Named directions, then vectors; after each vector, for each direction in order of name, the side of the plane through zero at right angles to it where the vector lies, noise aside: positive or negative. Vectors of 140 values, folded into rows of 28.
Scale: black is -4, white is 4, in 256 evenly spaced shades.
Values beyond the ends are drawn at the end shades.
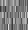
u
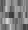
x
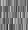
positive, negative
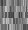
negative, positive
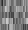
negative, positive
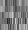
negative, negative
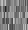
positive, negative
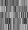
negative, negative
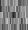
positive, positive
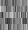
negative, negative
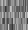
positive, negative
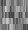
negative, positive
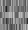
positive, negative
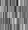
negative, negative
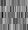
negative, positive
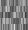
negative, positive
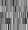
negative, negative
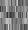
positive, positive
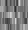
negative, negative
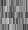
negative, positive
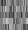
negative, positive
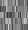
positive, positive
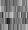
negative, negative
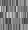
negative, negative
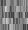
negative, positive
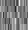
negative, negative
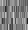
positive, negative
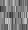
positive, positive
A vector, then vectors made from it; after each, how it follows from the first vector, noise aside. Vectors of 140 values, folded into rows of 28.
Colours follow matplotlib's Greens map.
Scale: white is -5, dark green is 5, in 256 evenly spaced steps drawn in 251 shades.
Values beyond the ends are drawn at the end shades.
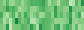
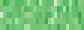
wrapped around, negated, partly zeroed.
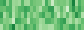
reversed, negated.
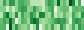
negated, scaled up.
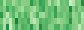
copied.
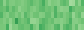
shrunk.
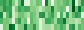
reversed, negated, scaled up.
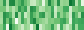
negated, scaled up.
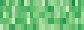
reversed, negated.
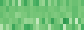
wrapped around, negated, partly zeroed.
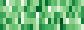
wrapped around, negated, scaled up.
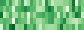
reversed, negated, scaled up.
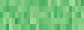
shrunk.
